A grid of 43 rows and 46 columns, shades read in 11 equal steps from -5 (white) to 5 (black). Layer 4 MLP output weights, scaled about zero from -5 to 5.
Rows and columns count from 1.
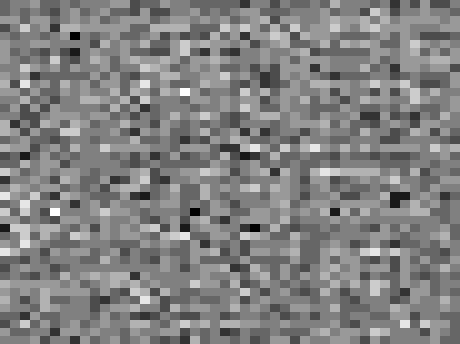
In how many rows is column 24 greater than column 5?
19
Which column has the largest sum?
40
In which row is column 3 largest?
20
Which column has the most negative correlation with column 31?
4
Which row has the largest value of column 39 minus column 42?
6
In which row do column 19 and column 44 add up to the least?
12
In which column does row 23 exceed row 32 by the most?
1
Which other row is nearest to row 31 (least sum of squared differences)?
21
